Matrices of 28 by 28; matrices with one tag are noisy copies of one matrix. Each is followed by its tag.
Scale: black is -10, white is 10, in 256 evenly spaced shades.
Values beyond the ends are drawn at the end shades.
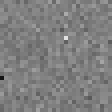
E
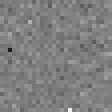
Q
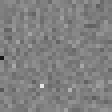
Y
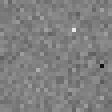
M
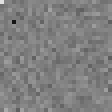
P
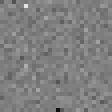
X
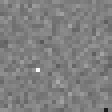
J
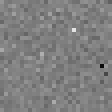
M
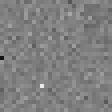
Y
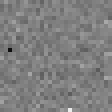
Q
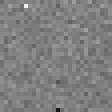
X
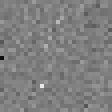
Y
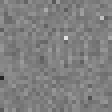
E
